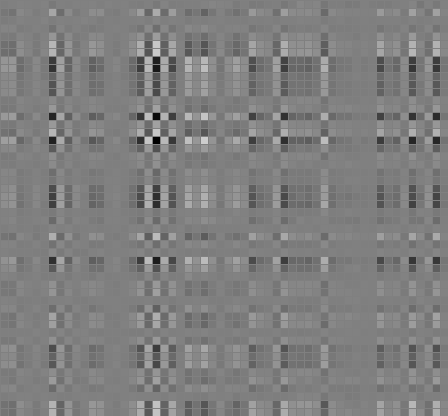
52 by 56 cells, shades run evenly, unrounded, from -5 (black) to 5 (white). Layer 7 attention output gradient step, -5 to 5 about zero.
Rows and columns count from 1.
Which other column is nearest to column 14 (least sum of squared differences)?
16
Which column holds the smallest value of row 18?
20
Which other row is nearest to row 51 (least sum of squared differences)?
7
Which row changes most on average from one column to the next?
18
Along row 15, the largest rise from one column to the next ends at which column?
21
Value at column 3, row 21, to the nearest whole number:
0
